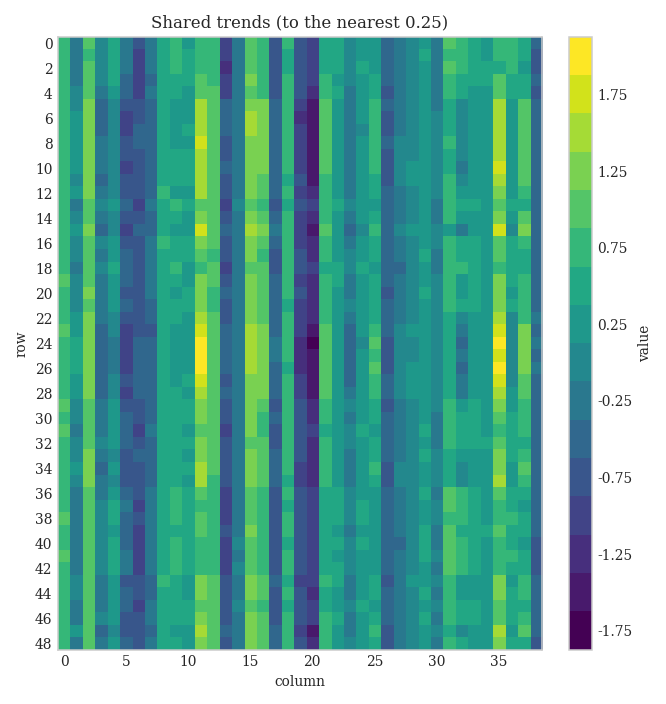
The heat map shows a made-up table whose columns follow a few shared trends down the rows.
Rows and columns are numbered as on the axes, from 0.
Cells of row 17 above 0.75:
4
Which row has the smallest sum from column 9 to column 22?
2
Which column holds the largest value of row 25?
11
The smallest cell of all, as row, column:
24, 20
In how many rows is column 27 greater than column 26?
47
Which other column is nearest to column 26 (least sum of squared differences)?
38
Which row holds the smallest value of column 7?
23
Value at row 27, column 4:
0
